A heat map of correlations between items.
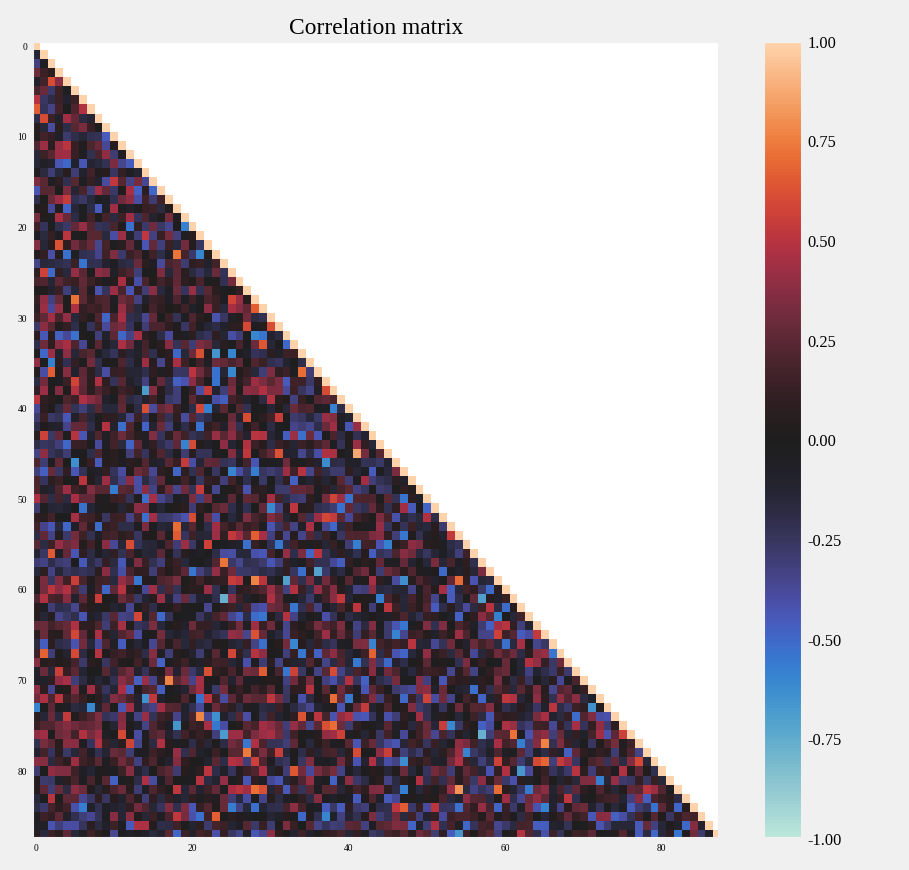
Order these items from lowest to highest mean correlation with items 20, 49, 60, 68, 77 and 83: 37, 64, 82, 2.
82, 37, 2, 64
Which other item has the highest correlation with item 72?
38
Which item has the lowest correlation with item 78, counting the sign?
55
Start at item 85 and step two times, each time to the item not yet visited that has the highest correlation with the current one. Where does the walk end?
18
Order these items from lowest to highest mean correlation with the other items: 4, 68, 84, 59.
84, 68, 4, 59
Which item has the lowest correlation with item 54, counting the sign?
87
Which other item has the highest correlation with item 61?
76
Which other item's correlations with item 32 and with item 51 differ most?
33
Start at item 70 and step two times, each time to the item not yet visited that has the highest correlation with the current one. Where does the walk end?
4
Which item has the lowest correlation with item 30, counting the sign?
51
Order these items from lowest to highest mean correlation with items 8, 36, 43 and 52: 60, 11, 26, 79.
26, 79, 11, 60
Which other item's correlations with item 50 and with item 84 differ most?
47
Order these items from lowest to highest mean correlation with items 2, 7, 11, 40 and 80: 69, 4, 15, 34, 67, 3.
67, 15, 69, 3, 34, 4
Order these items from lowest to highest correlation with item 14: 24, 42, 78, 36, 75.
42, 75, 36, 78, 24
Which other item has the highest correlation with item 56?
2
